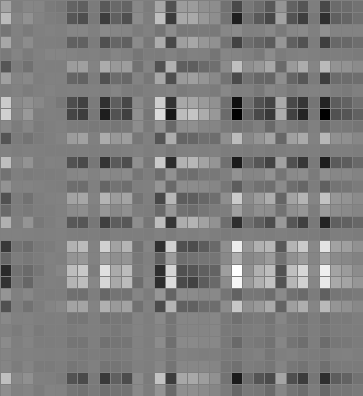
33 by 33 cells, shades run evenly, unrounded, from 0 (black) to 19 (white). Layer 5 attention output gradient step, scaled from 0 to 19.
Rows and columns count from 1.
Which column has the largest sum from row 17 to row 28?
22
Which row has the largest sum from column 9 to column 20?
23
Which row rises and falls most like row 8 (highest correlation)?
5
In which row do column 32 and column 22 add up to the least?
10
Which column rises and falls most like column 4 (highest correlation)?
2
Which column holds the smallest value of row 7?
30
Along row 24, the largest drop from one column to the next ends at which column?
17
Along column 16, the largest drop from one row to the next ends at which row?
25
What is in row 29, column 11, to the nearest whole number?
9
